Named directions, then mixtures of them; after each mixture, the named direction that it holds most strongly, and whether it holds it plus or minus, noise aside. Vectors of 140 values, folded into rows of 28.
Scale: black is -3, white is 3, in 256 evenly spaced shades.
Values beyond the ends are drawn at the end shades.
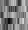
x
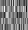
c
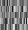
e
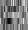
x, plus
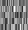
e, plus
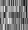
c, plus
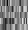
e, plus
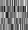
c, minus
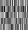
c, minus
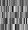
e, plus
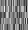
c, plus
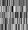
e, plus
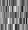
e, plus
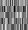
c, minus
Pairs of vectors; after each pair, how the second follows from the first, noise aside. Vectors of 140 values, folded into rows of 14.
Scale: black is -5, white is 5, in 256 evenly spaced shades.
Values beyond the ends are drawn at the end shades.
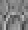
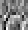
negated, scaled up.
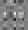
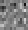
wrapped around, negated.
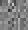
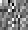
negated, scaled up.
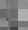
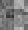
wrapped around.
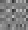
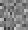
wrapped around, negated.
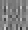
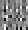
scaled up.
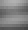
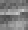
wrapped around, negated.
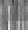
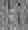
reversed, negated, partly zeroed.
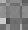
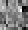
reversed, negated, scaled up.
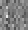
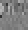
wrapped around, negated, partly zeroed.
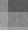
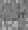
wrapped around, negated, partly zeroed.
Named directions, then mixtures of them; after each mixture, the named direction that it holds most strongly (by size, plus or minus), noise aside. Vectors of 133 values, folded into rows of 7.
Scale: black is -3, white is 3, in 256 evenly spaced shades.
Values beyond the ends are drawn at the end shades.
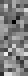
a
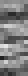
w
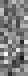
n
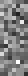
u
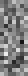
n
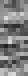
w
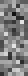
u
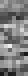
w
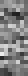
w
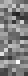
u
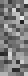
u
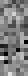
n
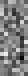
n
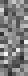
n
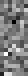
a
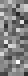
u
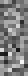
n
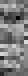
w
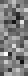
a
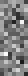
u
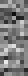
w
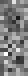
a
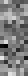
w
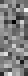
a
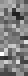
u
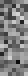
u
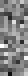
n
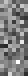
u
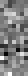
n
